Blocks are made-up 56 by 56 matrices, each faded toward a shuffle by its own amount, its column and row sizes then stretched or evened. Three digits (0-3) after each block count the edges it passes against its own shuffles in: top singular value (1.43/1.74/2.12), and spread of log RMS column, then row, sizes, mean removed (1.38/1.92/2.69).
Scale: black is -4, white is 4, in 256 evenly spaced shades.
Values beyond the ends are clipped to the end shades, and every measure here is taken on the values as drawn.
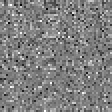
2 0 0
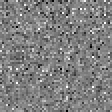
1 1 1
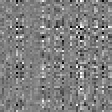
3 3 2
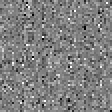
0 2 0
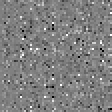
0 2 1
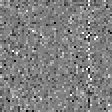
2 1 0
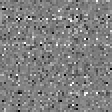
1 1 2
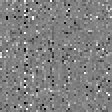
0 2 1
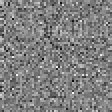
2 1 0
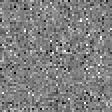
0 1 1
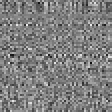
3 0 3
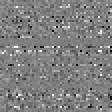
0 1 3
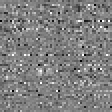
1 1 3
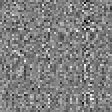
3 2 1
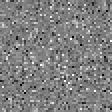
1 0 0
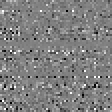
2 1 3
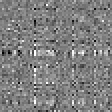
3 2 2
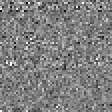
1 0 2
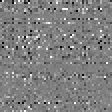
1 1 3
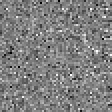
0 0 1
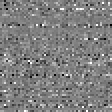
0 0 3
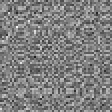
3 0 0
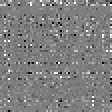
1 2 3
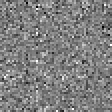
0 1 1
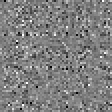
1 2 2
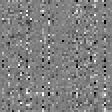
2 3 1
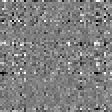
3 2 3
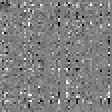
2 3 2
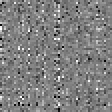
2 3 1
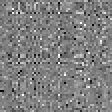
3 1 1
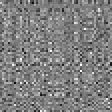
3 1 2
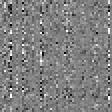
2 3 1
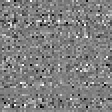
0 1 3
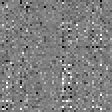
2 2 1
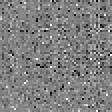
2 1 1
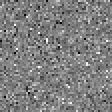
1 1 0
